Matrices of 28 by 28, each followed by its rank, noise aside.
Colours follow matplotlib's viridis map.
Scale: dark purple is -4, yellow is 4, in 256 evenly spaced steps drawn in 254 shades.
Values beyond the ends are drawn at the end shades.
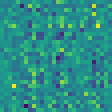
six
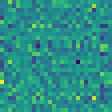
four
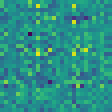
six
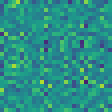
five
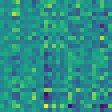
three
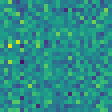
six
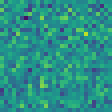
six
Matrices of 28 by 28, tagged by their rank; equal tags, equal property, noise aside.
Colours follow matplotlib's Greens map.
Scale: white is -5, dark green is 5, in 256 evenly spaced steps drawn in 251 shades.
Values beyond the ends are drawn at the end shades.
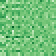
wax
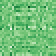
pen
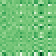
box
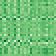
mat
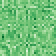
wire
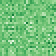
pen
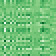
mat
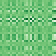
box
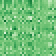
wax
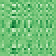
mat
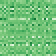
wax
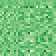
wax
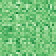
wire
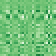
mat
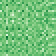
wax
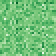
wire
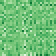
pen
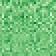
wire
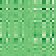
box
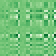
box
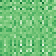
mat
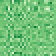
pen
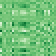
mat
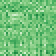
pen
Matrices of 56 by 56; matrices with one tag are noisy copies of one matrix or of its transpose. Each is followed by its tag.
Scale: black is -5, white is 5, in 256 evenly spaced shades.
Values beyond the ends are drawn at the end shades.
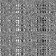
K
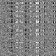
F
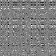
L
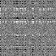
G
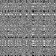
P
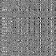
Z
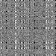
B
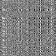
Z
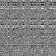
L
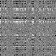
G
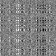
K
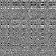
L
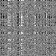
G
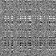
K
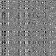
L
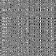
Z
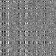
L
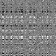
F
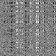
F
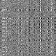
Z
